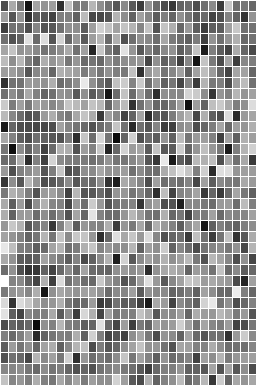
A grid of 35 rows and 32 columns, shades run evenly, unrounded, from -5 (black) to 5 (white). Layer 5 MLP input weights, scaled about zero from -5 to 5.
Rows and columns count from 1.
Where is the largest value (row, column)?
26, 1
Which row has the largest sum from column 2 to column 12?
10
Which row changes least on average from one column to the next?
34
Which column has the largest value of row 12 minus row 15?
32
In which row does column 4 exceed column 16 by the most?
4
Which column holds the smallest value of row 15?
22
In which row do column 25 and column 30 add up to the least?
6
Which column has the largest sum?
16
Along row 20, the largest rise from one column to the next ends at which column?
12
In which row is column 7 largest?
15
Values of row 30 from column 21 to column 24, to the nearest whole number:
1 1 3 1
